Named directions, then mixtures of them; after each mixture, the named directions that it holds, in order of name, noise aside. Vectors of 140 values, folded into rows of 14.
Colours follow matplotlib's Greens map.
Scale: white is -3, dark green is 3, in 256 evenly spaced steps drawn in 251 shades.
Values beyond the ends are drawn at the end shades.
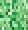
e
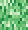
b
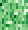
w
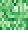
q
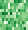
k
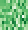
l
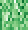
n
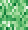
b, q.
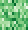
e, q.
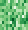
l, q, w.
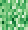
l, w.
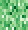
b, l, q.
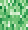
b.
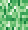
b, l, q.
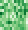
k, q, w.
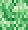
q.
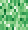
b, l, q.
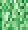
n.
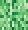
e.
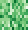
b, e.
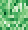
k, q.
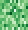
b, l.
